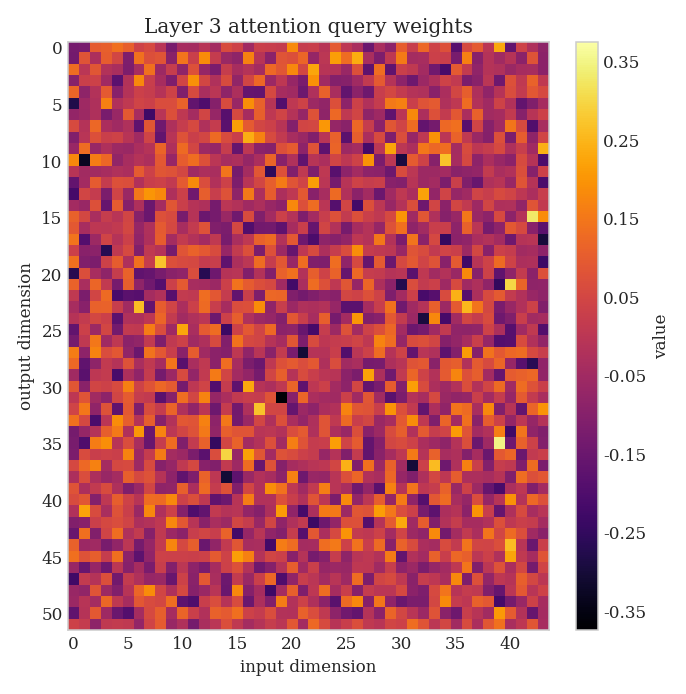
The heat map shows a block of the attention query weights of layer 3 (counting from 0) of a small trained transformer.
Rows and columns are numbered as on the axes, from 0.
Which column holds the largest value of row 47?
35
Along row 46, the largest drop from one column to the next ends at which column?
37
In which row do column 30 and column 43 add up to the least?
10
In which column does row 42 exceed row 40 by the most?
32
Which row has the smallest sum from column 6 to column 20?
20
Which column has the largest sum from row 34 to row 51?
29
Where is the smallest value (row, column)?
31, 19
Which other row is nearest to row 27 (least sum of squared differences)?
4
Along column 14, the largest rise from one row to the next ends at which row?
39
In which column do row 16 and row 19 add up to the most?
8
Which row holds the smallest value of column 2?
33
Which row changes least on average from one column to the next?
51
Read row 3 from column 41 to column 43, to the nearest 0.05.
0 0.1 0
